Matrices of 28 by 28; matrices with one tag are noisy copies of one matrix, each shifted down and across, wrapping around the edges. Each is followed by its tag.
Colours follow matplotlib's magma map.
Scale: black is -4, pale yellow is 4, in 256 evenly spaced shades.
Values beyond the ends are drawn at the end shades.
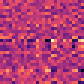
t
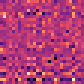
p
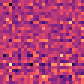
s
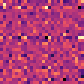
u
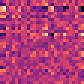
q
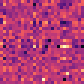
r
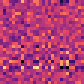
p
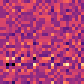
p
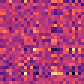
r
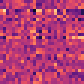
q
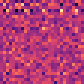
p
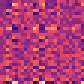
t
